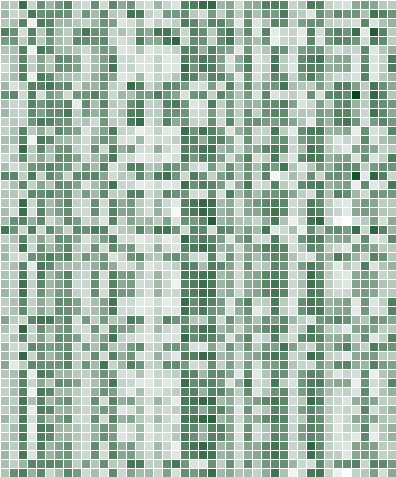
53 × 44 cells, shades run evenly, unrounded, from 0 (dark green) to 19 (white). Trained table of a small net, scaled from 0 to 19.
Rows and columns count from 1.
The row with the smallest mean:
26
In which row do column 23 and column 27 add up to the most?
52
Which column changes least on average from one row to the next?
17
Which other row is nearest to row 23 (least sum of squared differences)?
1
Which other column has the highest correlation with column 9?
2
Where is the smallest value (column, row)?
40, 11
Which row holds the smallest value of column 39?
14
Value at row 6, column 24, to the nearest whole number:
6
